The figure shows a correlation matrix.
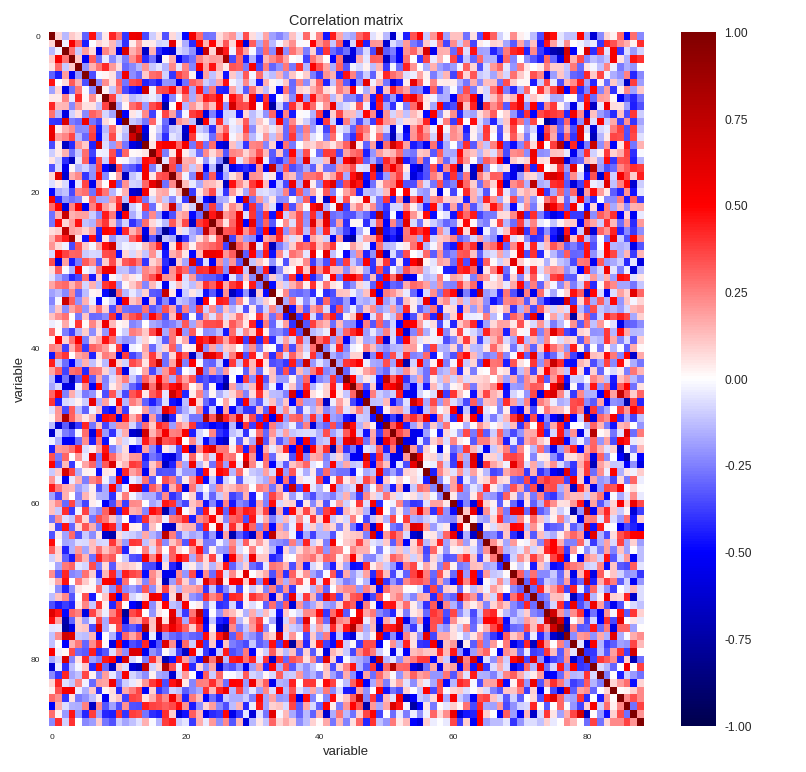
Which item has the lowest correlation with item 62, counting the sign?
79
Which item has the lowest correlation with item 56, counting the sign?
76
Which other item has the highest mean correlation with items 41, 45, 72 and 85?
19
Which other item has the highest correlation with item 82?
11
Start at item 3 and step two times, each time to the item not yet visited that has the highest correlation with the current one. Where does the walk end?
77
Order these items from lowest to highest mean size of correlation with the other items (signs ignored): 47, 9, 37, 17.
37, 47, 9, 17
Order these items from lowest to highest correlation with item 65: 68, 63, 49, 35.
35, 68, 49, 63
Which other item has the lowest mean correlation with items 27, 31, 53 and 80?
87
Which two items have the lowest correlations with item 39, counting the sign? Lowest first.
50, 44
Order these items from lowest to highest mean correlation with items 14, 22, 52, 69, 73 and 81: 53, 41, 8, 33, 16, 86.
8, 41, 53, 33, 86, 16
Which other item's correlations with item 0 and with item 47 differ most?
46
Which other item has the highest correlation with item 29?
55
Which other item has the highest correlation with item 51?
81
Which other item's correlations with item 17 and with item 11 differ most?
80
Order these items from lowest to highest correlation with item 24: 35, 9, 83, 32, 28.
9, 35, 32, 83, 28
